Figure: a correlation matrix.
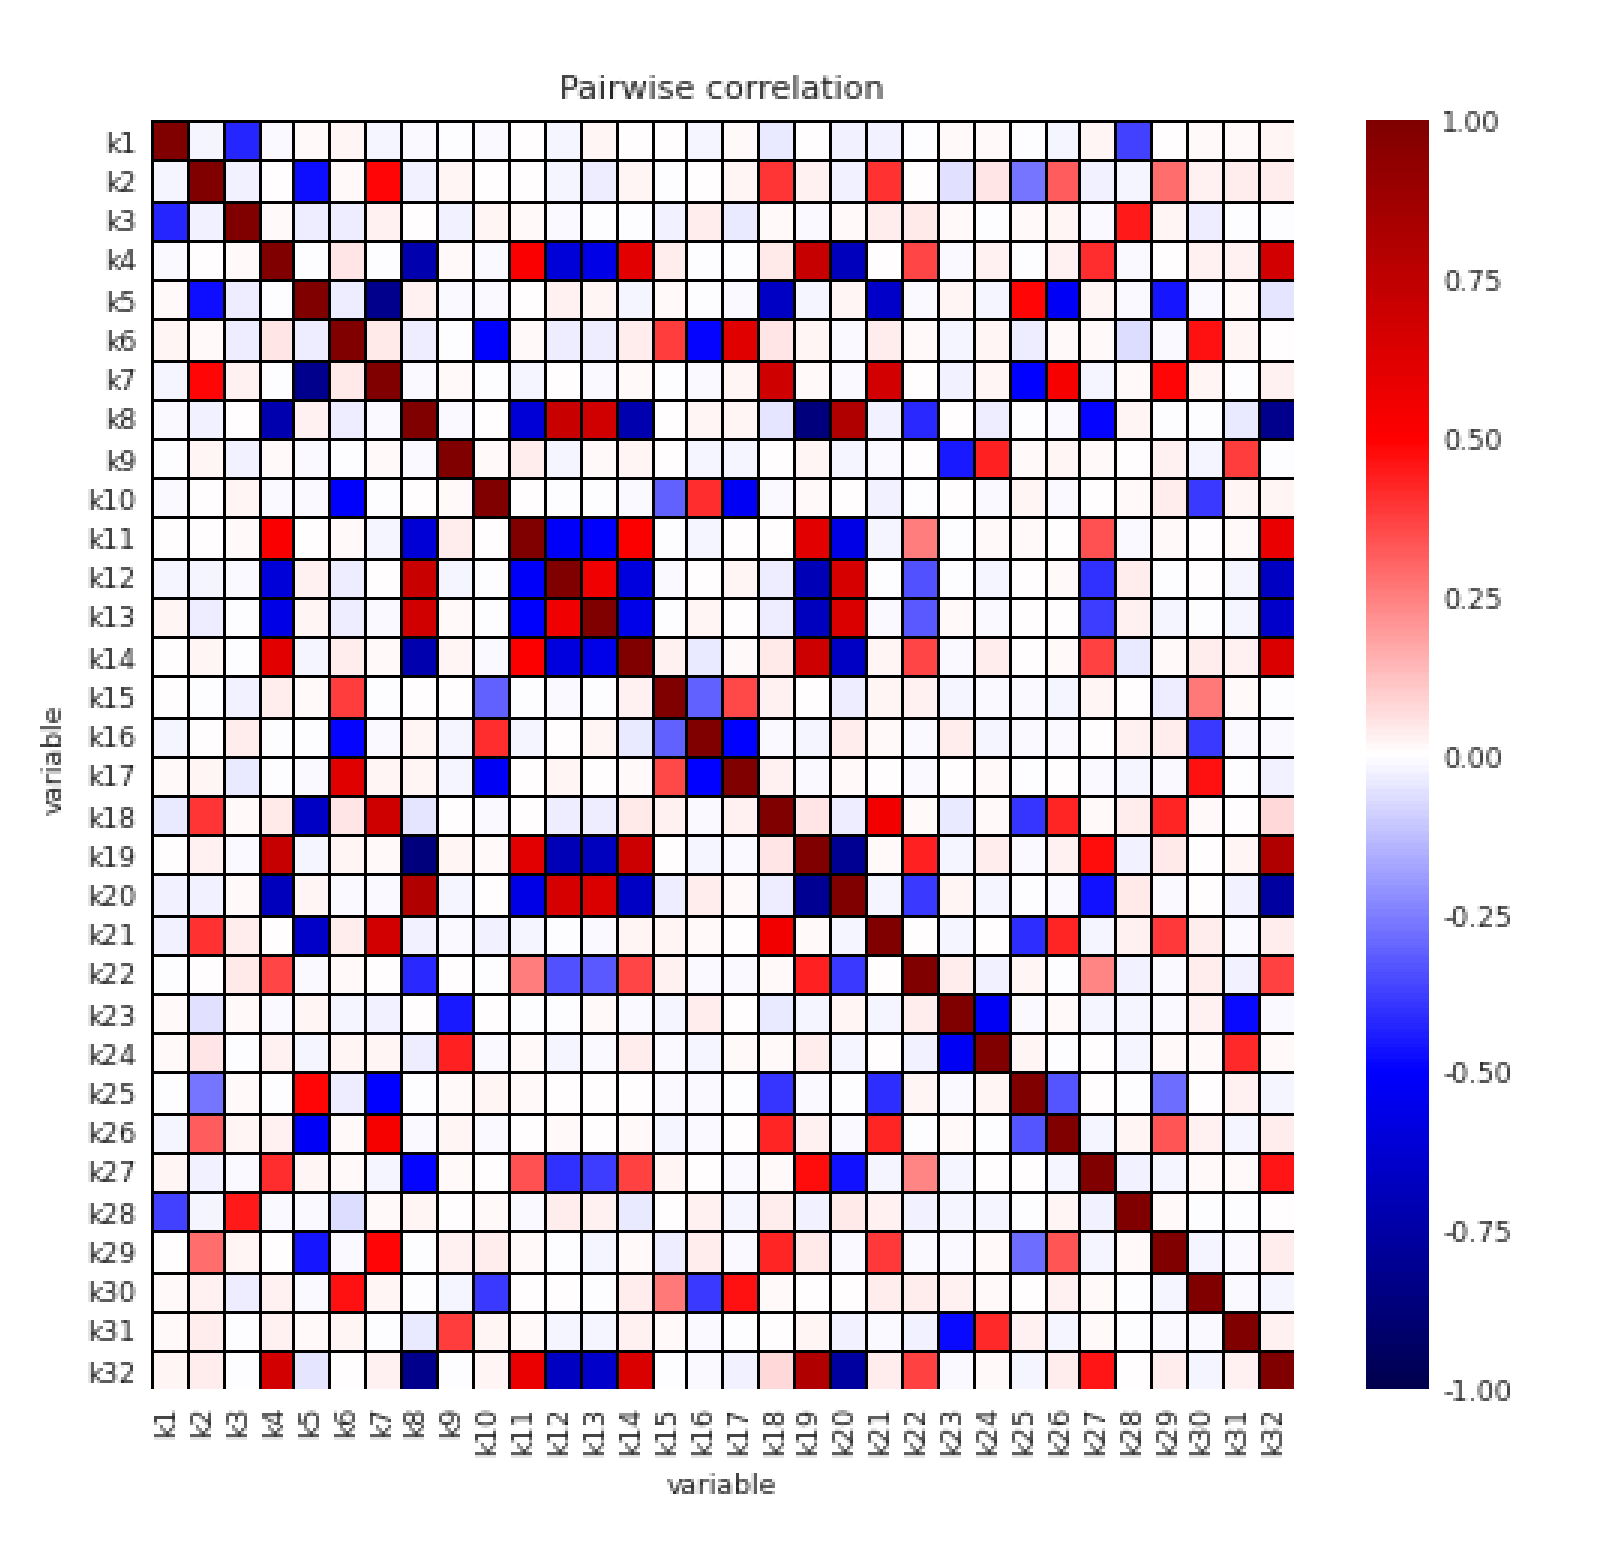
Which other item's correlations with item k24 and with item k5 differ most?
k7
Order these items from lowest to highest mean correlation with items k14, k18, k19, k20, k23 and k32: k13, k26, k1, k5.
k13, k5, k1, k26
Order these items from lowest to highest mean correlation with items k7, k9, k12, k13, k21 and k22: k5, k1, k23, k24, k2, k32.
k5, k32, k23, k1, k24, k2
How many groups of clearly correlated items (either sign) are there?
5
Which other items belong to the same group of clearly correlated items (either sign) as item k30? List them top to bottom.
k6, k10, k15, k16, k17
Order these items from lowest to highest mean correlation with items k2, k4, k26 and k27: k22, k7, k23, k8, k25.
k8, k25, k23, k22, k7
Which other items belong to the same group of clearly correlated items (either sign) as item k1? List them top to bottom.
k3, k28
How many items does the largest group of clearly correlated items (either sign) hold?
11
